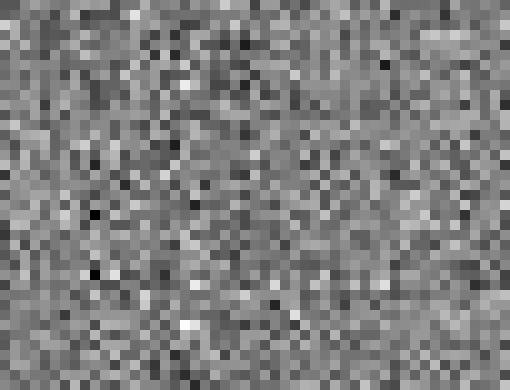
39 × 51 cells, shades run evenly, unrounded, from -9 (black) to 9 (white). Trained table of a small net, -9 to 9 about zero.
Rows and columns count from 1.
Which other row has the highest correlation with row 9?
33
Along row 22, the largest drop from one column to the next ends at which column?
10
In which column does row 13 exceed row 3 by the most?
20
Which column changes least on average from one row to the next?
6
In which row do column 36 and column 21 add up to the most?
29
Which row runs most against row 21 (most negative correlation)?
17
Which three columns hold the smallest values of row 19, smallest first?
13, 21, 18
